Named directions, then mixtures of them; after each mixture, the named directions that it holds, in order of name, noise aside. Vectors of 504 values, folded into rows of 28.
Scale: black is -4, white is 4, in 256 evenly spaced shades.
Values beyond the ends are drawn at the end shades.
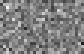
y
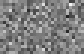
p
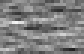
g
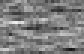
g.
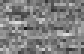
g, p, y.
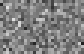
y.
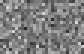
p, y.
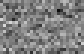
g, p, y.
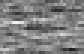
g.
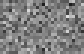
p.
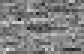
g, p.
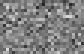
p, y.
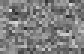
g, p.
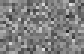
p.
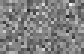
p.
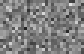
p, y.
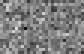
g, p, y.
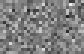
p.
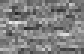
g, p.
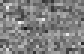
g, y.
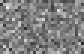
y.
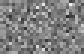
p.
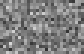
g, p, y.
